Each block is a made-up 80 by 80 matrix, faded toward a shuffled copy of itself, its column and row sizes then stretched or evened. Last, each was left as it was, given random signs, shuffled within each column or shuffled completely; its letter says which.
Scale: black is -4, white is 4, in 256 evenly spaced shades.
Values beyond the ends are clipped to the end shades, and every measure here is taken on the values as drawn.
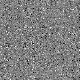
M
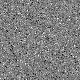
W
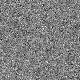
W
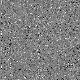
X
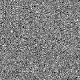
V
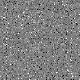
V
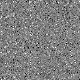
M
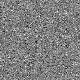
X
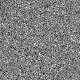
W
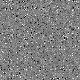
V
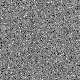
W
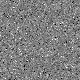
W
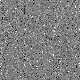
X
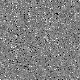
M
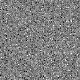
V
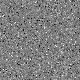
W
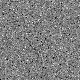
W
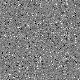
M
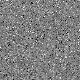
X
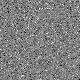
W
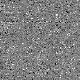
V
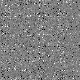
M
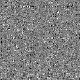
V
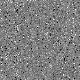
X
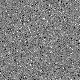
W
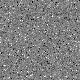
W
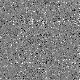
M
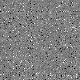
V
